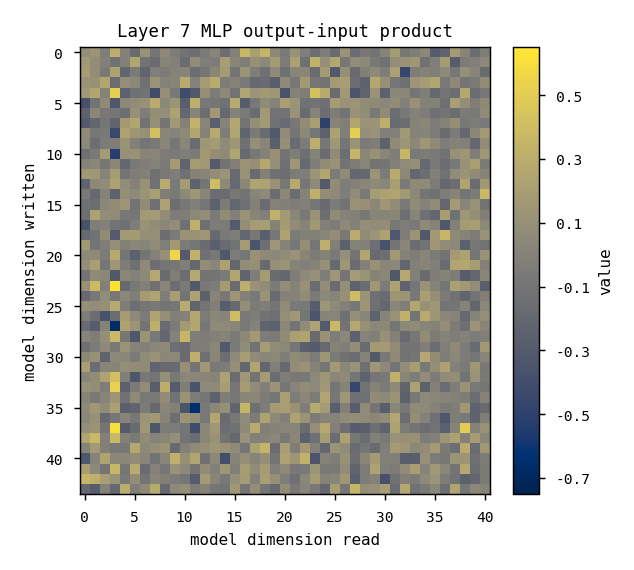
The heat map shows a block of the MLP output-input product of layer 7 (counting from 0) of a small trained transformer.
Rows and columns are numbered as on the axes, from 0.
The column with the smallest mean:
36
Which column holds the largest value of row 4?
3
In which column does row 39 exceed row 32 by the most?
5
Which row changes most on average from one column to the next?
4
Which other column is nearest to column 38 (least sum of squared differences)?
17
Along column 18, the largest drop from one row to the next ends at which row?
18
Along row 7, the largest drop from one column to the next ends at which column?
24
